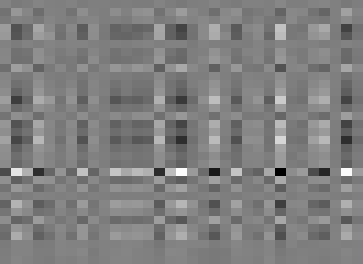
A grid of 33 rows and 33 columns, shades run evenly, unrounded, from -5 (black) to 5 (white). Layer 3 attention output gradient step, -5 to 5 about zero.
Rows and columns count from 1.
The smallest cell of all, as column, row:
26, 22
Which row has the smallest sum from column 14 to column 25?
18
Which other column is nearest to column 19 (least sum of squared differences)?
9
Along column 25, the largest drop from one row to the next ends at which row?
23
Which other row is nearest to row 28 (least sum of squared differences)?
17
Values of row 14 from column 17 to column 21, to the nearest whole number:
-1 0 0 1 0
